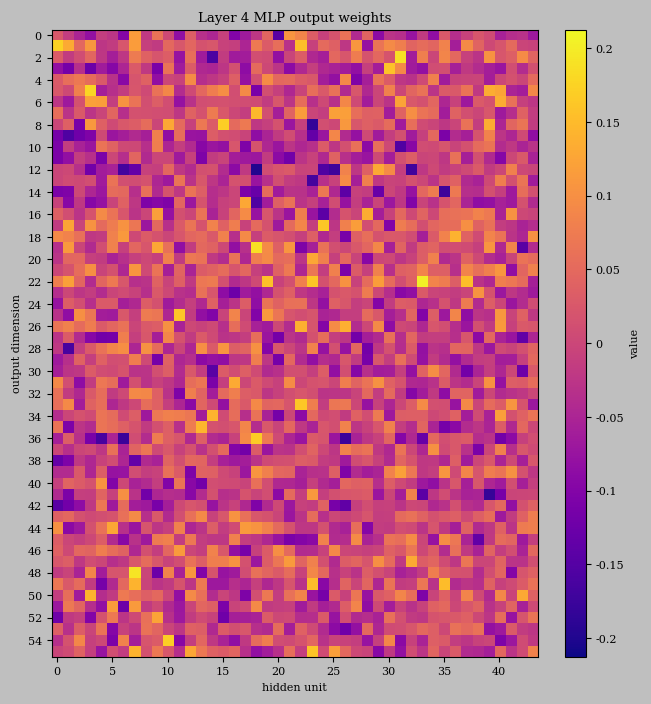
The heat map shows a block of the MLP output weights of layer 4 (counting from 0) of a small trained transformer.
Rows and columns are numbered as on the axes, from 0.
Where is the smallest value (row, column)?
12, 18
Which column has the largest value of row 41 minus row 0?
6
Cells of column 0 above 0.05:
11
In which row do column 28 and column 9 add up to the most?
16
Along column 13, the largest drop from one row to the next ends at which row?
29
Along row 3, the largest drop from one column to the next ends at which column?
32
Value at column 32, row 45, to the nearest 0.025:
0.1
